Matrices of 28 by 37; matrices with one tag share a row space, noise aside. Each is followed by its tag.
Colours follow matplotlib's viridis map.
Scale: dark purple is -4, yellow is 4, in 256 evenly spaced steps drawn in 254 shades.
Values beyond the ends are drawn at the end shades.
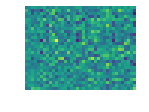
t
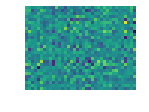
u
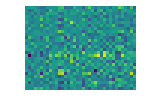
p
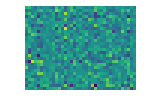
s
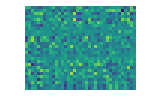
s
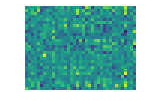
u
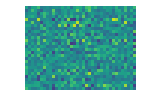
u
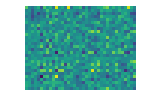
t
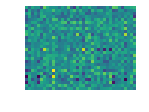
u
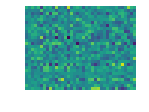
t
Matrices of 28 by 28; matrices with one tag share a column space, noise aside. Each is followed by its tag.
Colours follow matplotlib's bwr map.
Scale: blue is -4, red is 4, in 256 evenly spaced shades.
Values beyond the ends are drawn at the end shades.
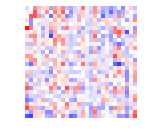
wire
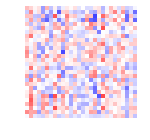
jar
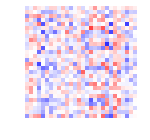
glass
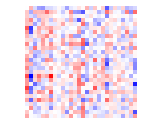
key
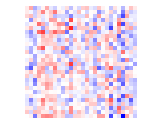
glass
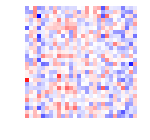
wire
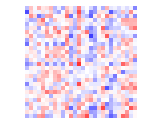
wire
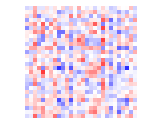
glass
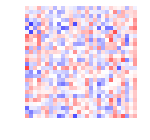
glass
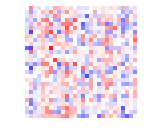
glass
